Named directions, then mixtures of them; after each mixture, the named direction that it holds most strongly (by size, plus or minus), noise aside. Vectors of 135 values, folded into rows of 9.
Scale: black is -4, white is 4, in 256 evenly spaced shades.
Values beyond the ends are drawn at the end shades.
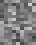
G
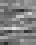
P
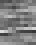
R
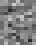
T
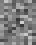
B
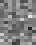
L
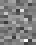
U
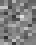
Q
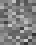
U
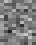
B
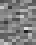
Q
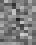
B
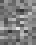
P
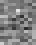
P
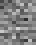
U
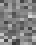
L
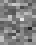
T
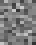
B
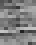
R
